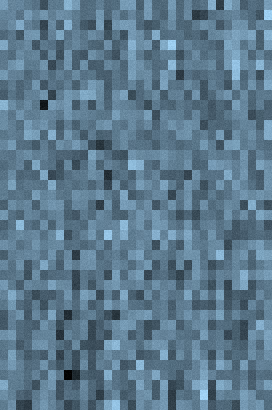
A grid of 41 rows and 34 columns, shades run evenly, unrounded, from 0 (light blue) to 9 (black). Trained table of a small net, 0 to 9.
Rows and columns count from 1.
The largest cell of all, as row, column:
38, 9
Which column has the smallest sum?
34
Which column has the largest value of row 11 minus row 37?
6
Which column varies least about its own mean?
2
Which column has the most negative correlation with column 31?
16
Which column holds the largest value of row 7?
7
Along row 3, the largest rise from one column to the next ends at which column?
14
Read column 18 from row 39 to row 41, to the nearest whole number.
2 3 3
